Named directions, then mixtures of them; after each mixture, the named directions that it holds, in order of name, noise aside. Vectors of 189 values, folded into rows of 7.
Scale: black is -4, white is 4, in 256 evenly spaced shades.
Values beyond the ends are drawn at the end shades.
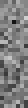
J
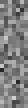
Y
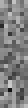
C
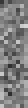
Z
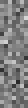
J, Y.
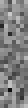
C.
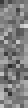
Z.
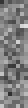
Z.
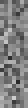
Y, Z.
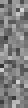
Y.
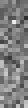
J.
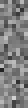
Y.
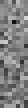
J.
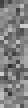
Z.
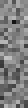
J.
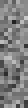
J.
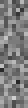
Y.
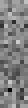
C, J.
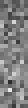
C, J.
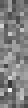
C.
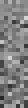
J, Z.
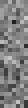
J.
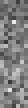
C, J.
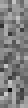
C.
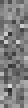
C, Z.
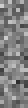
Y, Z.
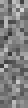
C, Y.
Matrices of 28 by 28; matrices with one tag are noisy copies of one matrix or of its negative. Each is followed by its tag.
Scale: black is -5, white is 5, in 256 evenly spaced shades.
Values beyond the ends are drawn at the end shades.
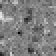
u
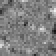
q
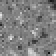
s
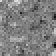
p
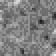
p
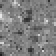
u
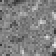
p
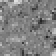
p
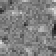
q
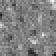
s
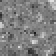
s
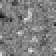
u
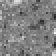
p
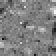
q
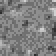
q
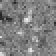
u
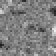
q
